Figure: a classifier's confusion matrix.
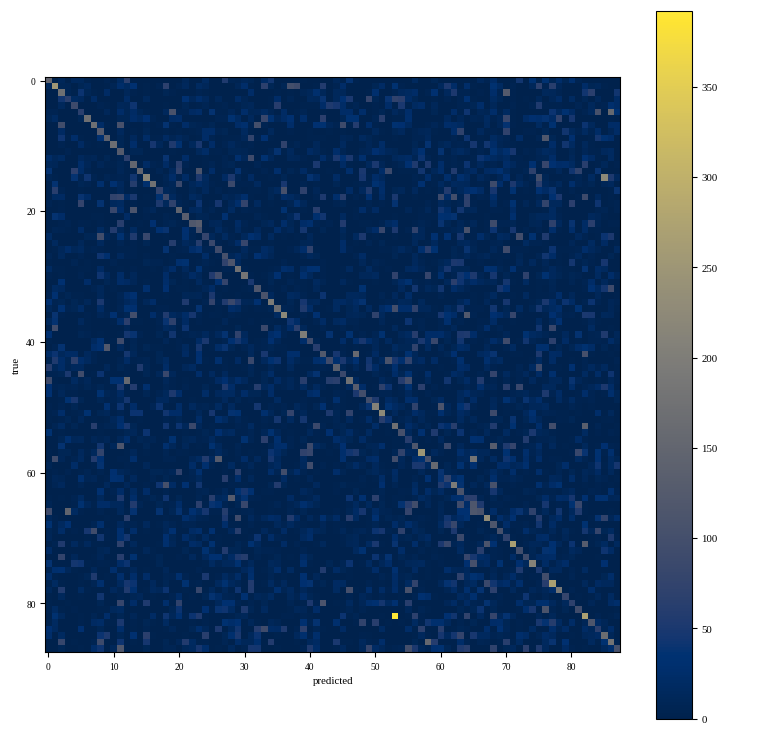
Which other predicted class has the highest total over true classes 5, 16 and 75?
86
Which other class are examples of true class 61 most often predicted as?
27
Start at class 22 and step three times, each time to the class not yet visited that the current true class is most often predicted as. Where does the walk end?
28
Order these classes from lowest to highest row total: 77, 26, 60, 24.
60, 26, 24, 77
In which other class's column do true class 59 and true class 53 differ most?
82
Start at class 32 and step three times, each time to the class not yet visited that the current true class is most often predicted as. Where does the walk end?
65
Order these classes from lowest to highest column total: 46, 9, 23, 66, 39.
9, 66, 46, 39, 23
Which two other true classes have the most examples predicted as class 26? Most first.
58, 30
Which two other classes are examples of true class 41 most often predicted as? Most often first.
9, 56
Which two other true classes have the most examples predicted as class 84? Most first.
5, 69
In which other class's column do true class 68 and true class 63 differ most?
62
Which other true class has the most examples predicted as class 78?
6
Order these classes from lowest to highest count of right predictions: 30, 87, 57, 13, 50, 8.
87, 8, 13, 30, 50, 57
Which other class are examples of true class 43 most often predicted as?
52
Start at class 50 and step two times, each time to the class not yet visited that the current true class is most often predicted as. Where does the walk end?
36
